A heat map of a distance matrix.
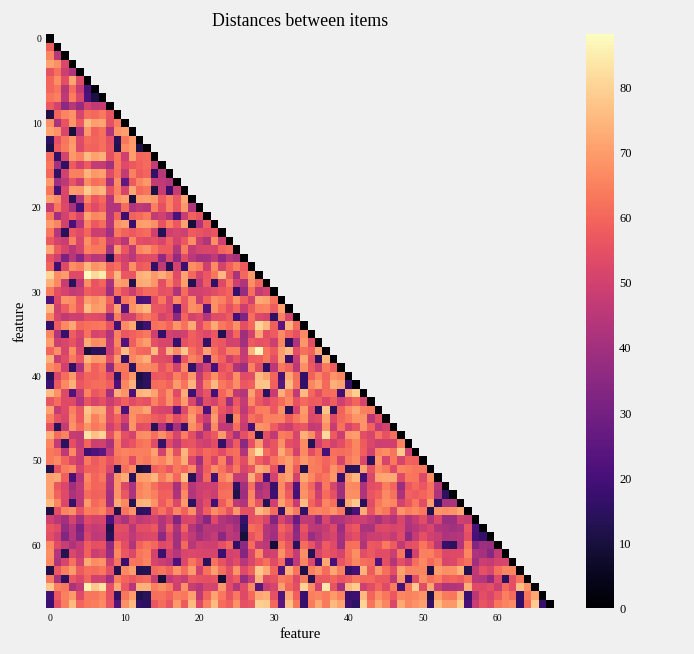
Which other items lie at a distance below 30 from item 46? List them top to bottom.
1, 14, 16, 18, 27
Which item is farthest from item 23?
28
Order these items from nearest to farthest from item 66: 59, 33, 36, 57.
57, 59, 33, 36
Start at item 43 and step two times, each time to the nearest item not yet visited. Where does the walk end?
20
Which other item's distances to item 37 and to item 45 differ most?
5
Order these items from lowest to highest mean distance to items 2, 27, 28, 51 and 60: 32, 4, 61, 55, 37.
61, 4, 55, 32, 37
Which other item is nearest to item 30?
60
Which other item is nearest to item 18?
14
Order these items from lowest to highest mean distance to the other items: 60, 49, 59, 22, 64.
59, 60, 64, 22, 49
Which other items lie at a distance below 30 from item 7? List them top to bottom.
5, 6, 37, 49
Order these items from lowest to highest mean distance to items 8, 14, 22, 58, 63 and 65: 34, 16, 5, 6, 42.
42, 16, 34, 6, 5
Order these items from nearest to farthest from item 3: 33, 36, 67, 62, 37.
33, 36, 62, 37, 67
